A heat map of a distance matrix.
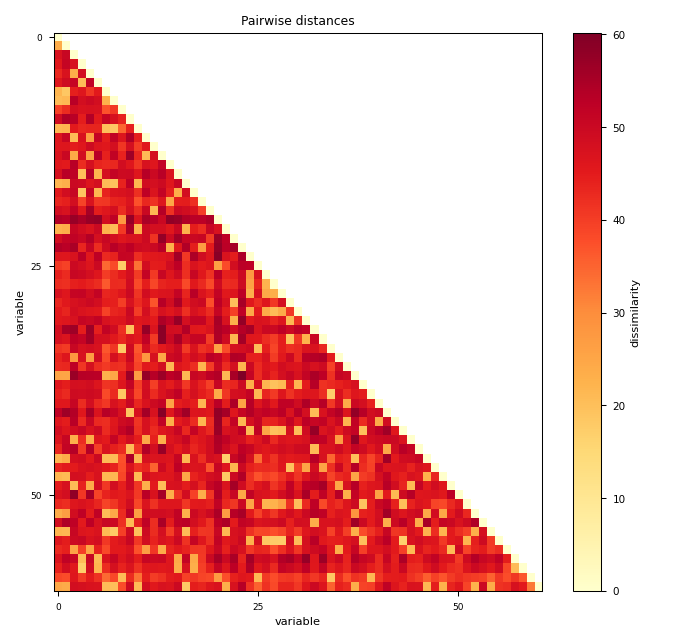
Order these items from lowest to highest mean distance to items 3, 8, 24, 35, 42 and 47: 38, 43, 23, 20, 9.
38, 43, 23, 9, 20
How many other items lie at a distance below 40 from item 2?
7
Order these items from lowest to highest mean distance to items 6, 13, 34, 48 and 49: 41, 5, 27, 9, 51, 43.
27, 51, 43, 5, 9, 41
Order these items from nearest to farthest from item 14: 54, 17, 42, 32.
42, 54, 17, 32
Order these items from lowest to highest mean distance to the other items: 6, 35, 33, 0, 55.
6, 0, 55, 35, 33
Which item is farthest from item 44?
37
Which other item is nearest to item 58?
3
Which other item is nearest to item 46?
21
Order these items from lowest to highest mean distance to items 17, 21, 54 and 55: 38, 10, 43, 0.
10, 0, 38, 43
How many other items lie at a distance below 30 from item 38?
8
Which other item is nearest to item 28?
55
